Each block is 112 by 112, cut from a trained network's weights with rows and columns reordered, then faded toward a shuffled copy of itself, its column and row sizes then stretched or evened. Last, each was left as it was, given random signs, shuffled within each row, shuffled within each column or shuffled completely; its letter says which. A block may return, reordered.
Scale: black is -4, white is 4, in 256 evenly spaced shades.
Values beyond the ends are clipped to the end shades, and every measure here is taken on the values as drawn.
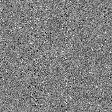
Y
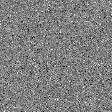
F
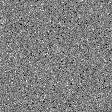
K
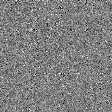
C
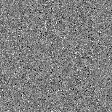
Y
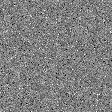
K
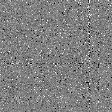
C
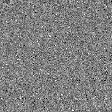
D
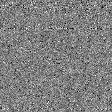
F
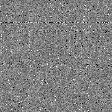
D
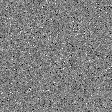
K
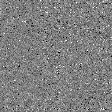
C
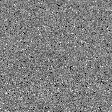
F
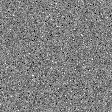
K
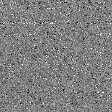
F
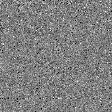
C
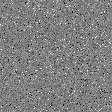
K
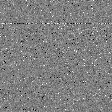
F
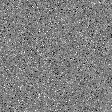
K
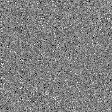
C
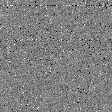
F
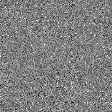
D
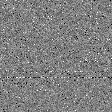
F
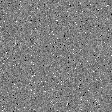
Y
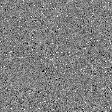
C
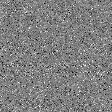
F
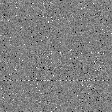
C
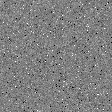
K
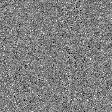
Y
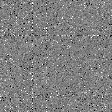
D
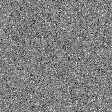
K
